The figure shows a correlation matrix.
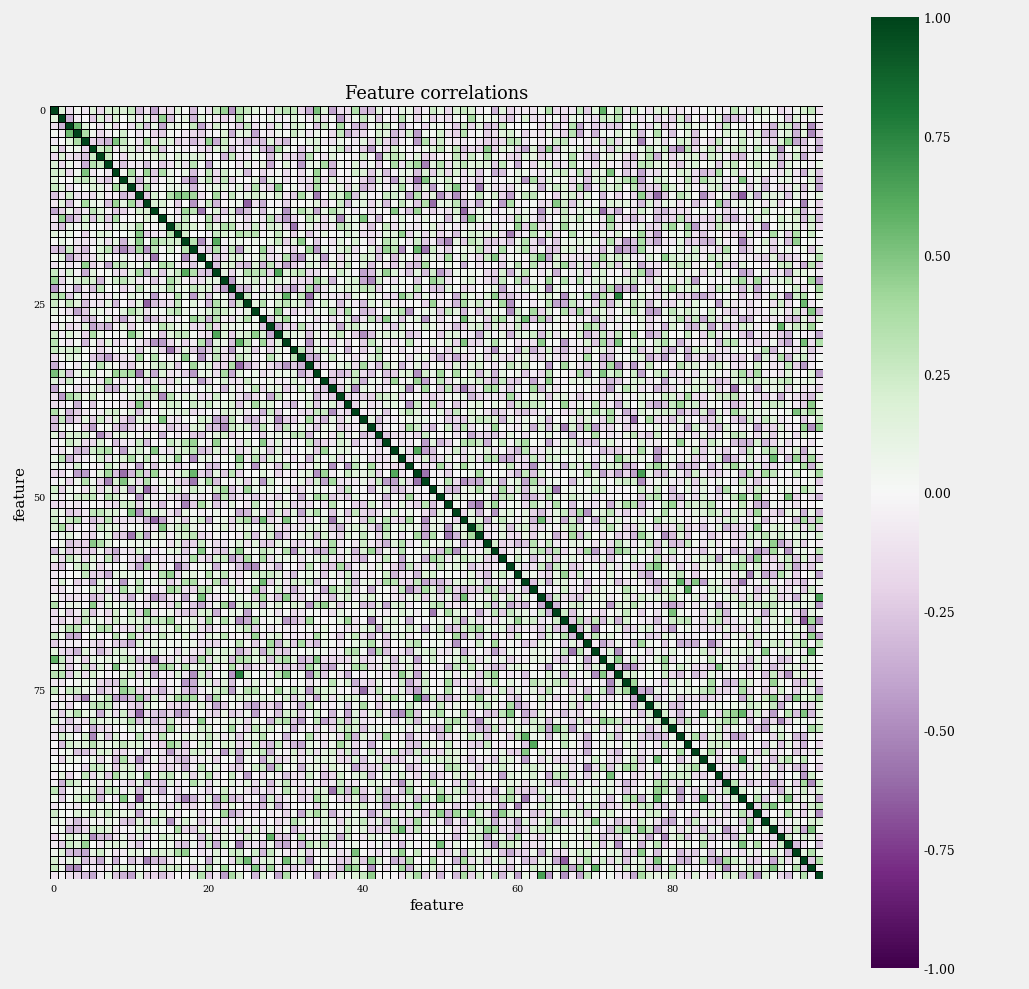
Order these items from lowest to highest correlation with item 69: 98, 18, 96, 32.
98, 18, 96, 32
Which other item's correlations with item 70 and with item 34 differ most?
73
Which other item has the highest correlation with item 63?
99
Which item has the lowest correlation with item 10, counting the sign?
55
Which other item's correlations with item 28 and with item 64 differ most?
5
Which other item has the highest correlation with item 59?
78
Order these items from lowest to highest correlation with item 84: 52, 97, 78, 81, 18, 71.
81, 18, 71, 52, 97, 78
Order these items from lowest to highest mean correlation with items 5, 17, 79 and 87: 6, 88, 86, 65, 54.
65, 54, 86, 6, 88
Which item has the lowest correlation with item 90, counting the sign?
60
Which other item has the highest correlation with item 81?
61
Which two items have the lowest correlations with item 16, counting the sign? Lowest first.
59, 78
